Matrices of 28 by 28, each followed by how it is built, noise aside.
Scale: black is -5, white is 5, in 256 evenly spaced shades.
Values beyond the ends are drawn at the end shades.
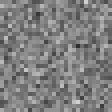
noise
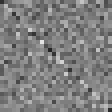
diagonal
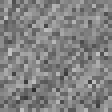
Hankel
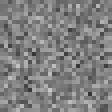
noise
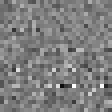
uneven rows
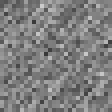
Hankel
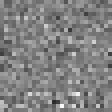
uneven rows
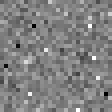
sparse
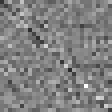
diagonal
